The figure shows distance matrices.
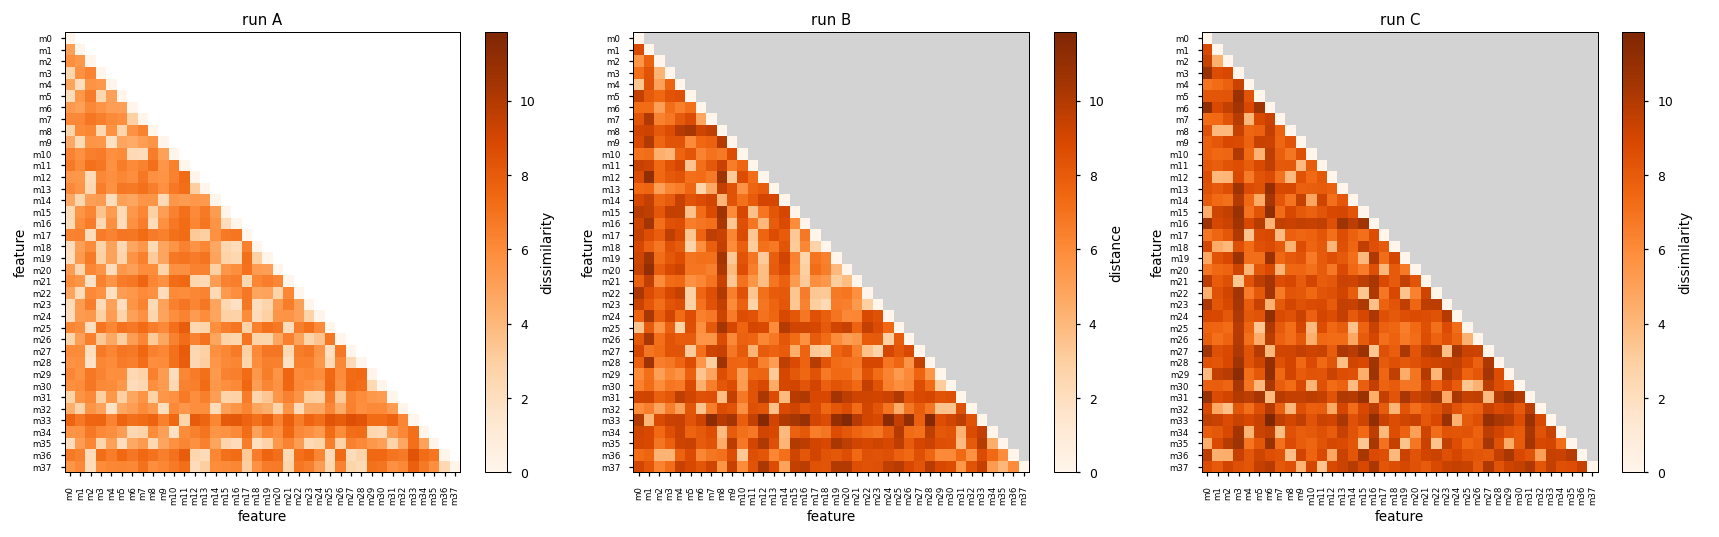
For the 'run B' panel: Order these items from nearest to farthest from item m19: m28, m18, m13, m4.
m18, m28, m13, m4
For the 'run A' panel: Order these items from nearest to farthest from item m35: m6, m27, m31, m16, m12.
m16, m31, m6, m12, m27
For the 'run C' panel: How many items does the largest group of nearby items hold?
7
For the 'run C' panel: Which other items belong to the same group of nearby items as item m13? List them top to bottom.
m28
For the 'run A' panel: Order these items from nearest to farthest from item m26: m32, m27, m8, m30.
m8, m32, m30, m27
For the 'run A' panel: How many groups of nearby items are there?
5
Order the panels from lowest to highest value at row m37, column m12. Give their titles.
run A, run C, run B
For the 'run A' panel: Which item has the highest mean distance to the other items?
m33
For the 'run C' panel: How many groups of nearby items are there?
9
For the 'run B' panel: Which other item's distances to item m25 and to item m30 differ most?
m4
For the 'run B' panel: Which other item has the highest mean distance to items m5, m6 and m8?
m33
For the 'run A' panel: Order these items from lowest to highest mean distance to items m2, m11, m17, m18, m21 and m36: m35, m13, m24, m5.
m13, m24, m35, m5
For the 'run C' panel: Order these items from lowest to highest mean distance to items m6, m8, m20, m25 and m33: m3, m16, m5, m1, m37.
m1, m5, m16, m37, m3
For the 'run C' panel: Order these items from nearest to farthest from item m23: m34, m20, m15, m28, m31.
m31, m20, m34, m28, m15
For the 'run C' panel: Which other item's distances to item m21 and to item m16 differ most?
m3
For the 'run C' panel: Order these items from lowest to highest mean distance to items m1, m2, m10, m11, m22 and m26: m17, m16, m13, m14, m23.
m14, m17, m13, m23, m16
